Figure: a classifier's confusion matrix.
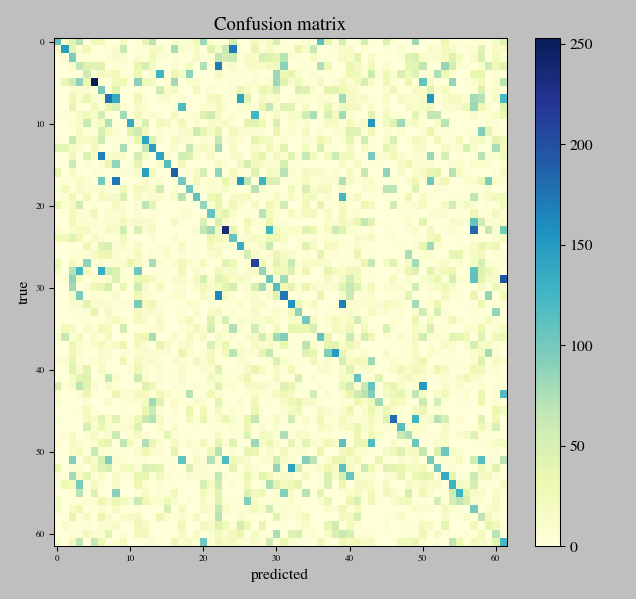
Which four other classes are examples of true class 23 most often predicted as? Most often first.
57, 29, 61, 21
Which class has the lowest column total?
44
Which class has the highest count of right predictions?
5
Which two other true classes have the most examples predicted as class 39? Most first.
32, 19
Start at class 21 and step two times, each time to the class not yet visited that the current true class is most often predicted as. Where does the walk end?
6
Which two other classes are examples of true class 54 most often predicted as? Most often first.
3, 29
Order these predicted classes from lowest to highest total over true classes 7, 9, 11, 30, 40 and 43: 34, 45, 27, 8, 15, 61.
15, 45, 34, 8, 27, 61
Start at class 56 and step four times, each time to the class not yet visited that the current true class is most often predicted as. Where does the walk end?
22
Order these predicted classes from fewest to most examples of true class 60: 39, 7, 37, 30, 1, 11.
1, 37, 11, 7, 39, 30
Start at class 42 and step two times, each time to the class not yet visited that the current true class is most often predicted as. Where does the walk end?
53
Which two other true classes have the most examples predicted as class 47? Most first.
10, 48
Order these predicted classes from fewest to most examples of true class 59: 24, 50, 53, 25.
24, 50, 53, 25
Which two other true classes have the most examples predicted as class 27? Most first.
9, 49
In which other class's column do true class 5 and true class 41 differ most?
50
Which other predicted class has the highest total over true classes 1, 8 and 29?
61
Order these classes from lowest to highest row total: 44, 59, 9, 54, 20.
59, 44, 20, 54, 9
